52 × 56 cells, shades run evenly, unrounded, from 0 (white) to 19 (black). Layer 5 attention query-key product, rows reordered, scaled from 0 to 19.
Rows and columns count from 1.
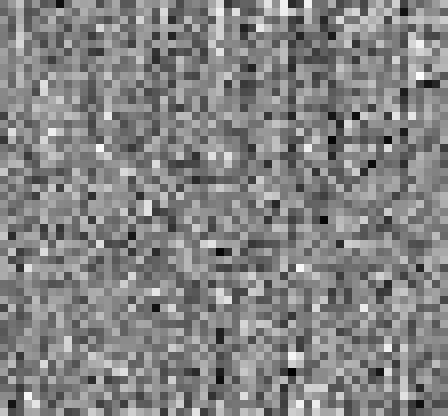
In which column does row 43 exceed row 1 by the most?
28
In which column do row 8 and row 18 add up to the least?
50
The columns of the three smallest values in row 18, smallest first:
6, 40, 35
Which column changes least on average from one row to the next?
3
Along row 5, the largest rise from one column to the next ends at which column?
22
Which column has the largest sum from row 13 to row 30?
37
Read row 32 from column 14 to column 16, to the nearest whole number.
8 11 7
